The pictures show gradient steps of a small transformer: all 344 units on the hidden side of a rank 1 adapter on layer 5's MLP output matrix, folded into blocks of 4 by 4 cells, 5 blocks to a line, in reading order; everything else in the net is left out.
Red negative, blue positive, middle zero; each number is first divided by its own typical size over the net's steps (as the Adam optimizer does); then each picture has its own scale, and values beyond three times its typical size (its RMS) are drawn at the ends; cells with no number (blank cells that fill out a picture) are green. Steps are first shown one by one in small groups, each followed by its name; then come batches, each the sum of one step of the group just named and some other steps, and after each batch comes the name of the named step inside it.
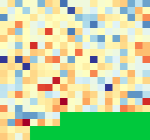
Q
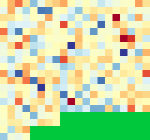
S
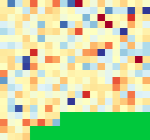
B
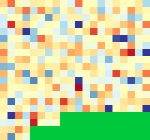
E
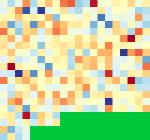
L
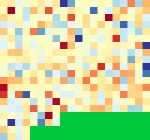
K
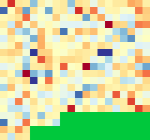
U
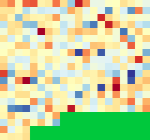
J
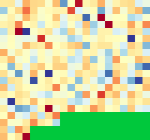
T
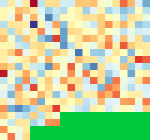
J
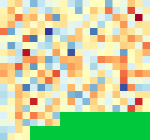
S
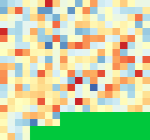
L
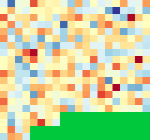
B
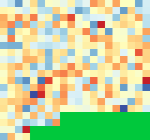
L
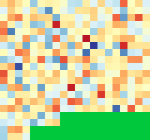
S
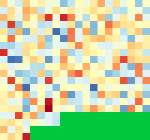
T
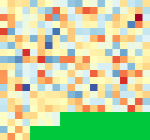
S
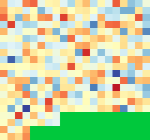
J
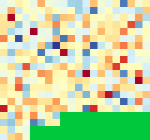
K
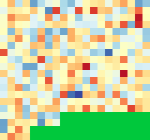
U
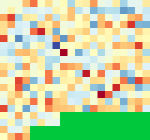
J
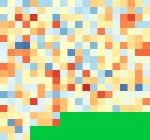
Q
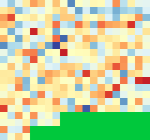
B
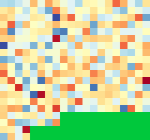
S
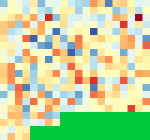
S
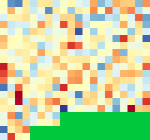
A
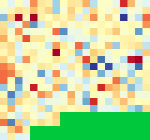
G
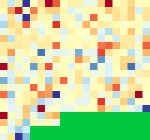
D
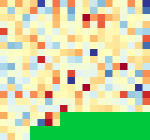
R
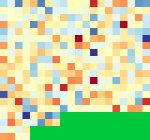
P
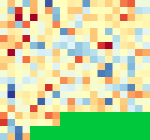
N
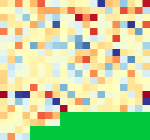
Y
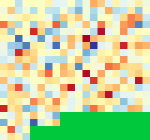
P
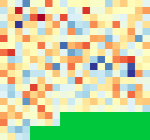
D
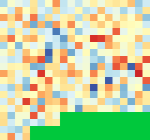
R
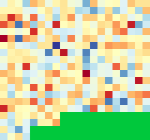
N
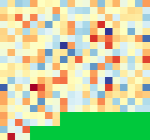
Y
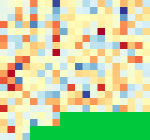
G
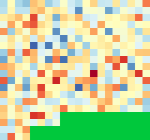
Y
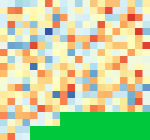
D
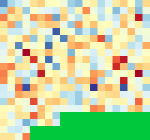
A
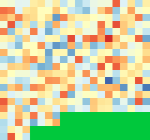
Y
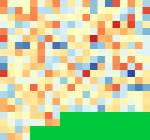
R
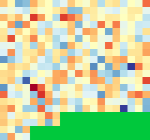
Y
